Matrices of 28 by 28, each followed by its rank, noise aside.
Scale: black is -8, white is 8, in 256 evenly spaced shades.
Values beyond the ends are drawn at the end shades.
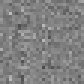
five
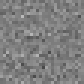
six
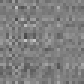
three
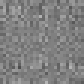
three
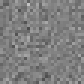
six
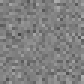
six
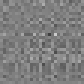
three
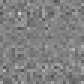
five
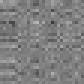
two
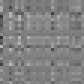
two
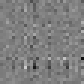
two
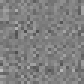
six
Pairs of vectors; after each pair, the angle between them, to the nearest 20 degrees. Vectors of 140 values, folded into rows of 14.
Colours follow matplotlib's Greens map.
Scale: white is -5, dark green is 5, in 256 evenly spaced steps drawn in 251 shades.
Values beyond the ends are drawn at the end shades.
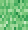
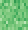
60 degrees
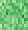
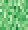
80 degrees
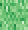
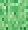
120 degrees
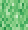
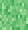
140 degrees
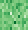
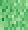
100 degrees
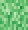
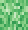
20 degrees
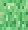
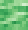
80 degrees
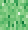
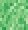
80 degrees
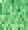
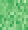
80 degrees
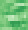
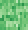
120 degrees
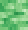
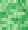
140 degrees
